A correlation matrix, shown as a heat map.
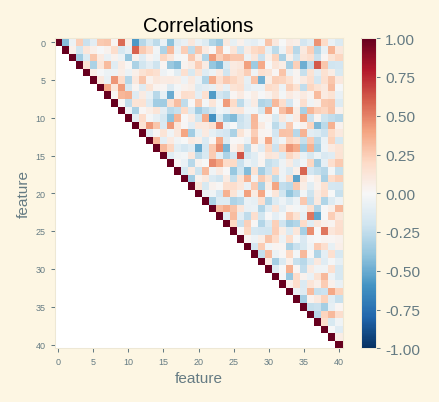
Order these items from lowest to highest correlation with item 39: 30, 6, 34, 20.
34, 20, 30, 6
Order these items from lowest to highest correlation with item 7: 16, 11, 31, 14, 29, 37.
16, 14, 11, 29, 31, 37
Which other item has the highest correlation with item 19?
31
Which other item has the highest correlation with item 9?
0
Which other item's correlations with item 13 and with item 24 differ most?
14
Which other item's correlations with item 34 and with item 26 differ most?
18
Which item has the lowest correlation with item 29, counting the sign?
5
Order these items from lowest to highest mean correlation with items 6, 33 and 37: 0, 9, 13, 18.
13, 18, 0, 9
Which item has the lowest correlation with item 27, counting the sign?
17
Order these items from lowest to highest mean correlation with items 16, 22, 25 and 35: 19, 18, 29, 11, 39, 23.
29, 18, 19, 39, 11, 23
